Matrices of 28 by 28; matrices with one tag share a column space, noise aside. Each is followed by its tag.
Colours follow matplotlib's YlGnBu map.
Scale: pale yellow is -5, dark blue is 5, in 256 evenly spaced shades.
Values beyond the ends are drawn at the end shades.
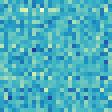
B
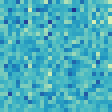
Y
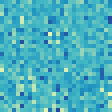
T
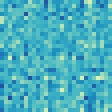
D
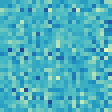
B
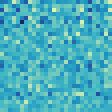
Y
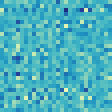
B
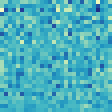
Y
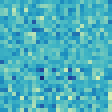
T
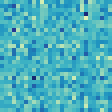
D
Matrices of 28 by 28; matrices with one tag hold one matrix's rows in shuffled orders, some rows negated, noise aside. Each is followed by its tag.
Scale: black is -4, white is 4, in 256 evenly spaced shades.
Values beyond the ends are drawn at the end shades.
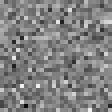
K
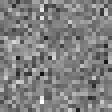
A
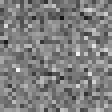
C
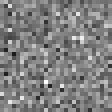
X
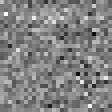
C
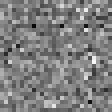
C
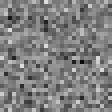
X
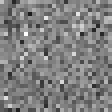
X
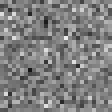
X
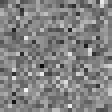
K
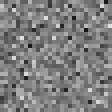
K
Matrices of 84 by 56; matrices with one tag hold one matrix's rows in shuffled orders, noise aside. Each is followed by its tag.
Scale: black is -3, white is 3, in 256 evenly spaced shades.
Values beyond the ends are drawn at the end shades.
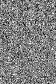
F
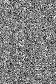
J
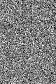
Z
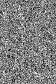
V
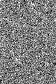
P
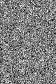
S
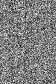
V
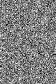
P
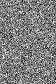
Z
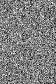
Z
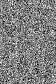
F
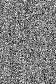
J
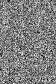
V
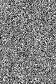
V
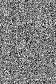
J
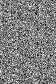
F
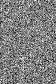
S
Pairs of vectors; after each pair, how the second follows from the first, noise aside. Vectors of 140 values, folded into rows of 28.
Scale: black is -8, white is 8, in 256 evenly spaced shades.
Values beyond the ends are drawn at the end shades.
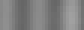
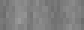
wrapped around, shrunk.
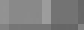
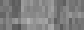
wrapped around, negated.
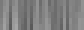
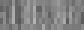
wrapped around, negated.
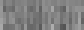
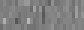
wrapped around, negated, partly zeroed.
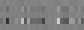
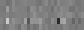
negated, partly zeroed.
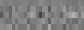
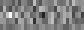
reversed, scaled up.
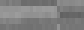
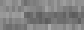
reversed, negated.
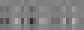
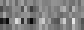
scaled up.
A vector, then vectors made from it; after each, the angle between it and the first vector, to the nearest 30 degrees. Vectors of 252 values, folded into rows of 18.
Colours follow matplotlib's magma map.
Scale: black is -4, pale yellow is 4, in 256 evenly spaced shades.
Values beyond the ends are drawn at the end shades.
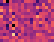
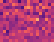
90 degrees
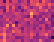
120 degrees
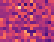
90 degrees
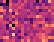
30 degrees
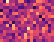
120 degrees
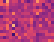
150 degrees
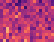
90 degrees
